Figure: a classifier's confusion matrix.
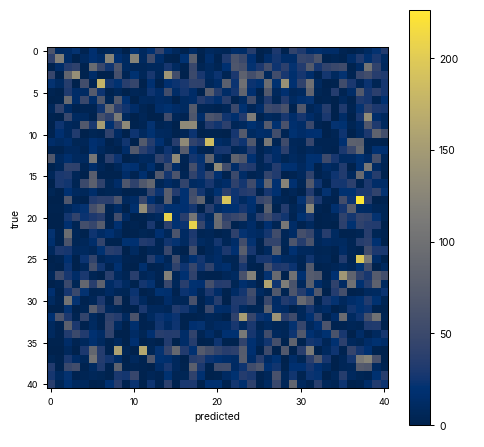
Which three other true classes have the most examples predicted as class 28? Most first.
4, 16, 21
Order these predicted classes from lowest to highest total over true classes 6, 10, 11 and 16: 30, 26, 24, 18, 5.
30, 18, 5, 24, 26
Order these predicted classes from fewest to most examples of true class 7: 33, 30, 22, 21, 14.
21, 14, 33, 22, 30
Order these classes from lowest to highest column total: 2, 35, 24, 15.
15, 35, 24, 2
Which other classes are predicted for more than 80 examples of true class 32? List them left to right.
23, 27, 35, 39
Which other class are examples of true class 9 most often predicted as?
6
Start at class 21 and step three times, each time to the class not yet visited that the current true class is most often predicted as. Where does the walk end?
20
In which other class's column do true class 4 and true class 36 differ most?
11
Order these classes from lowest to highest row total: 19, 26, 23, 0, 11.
0, 26, 23, 19, 11
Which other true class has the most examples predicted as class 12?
16
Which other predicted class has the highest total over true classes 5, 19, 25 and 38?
37
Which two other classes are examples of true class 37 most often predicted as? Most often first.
38, 5
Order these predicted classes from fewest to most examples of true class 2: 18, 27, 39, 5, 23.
18, 27, 39, 23, 5
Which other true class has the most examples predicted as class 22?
13
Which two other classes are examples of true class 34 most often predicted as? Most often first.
23, 30
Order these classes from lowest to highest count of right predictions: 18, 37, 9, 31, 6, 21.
31, 21, 6, 18, 37, 9
